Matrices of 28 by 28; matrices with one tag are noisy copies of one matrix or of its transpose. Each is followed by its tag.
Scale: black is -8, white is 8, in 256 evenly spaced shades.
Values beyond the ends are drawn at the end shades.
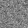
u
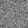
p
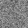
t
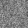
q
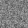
u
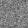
p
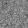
q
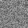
u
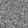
u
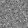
t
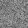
q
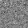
u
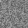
u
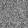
q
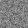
u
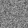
p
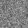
q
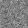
u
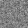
u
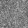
q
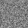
p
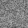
q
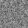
u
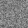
p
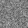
t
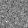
u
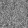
q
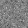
t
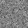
t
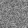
t
